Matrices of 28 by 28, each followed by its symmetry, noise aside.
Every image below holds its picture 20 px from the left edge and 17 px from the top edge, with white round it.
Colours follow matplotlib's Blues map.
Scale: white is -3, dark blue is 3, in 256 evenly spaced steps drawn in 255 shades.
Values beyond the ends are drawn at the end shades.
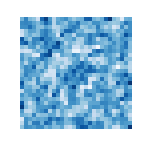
symmetric.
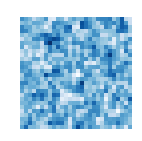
no symmetry.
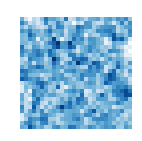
no symmetry.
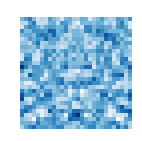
mirrored left to right.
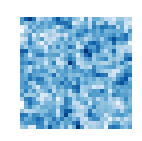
no symmetry.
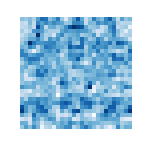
mirrored left to right.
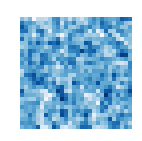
no symmetry.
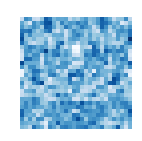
mirrored left to right.
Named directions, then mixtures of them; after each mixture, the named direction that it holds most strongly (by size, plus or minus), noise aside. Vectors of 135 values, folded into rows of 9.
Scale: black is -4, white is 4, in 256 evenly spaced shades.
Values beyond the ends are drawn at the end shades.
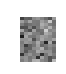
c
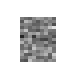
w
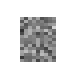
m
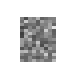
m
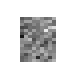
c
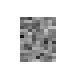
c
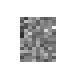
m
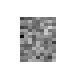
c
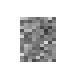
c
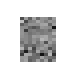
w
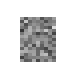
m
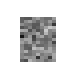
w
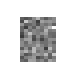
w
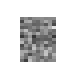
w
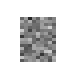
m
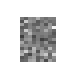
w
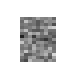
w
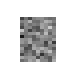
c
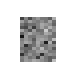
c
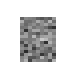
w
